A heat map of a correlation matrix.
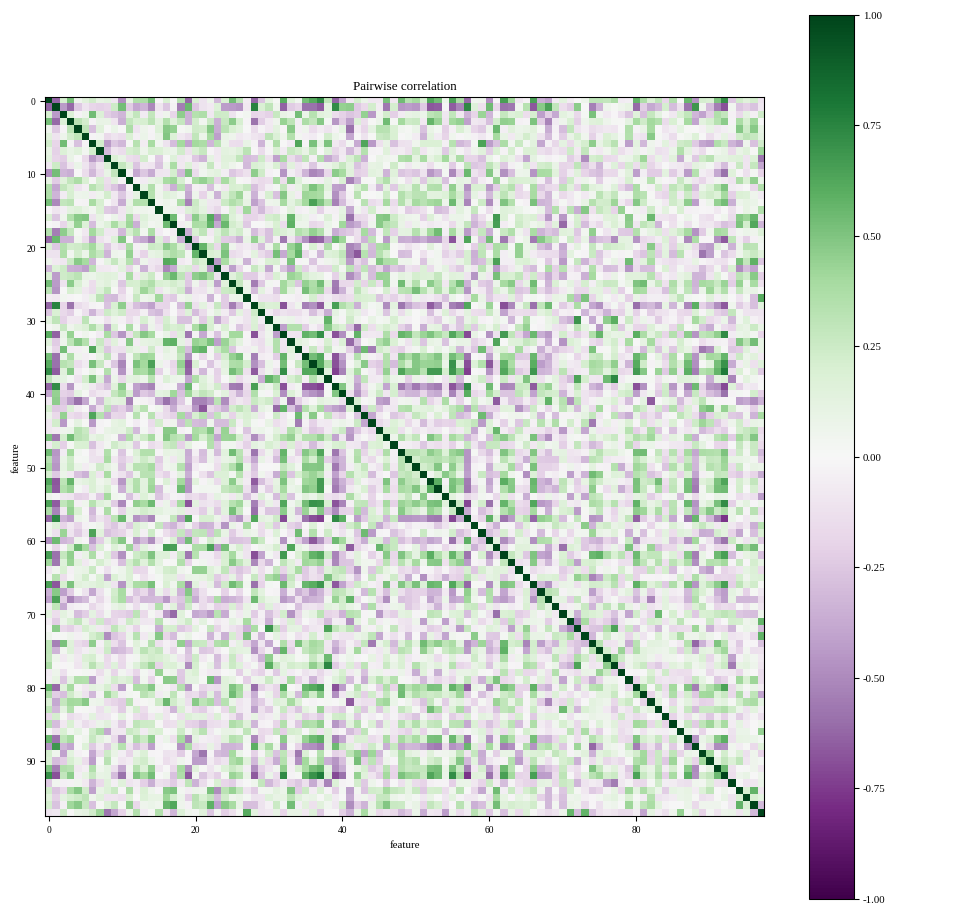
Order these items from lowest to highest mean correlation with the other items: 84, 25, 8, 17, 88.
88, 84, 8, 17, 25
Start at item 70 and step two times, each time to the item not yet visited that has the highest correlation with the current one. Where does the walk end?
52
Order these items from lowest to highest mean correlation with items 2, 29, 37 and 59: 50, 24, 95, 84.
84, 95, 24, 50
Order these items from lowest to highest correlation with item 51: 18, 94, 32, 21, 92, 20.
94, 21, 20, 18, 92, 32
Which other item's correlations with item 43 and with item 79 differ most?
6
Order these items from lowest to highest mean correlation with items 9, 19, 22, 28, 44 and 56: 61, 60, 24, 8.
24, 8, 61, 60
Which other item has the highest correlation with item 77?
38
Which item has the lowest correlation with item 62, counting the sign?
28
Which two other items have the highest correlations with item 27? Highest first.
97, 73
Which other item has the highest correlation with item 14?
36
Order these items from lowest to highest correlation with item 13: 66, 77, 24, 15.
15, 24, 77, 66
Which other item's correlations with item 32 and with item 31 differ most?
42
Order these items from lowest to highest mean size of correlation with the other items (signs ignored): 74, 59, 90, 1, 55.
59, 90, 74, 55, 1
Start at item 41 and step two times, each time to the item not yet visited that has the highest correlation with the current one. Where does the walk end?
1
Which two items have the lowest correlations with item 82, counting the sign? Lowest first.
41, 68
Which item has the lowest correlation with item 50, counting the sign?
39
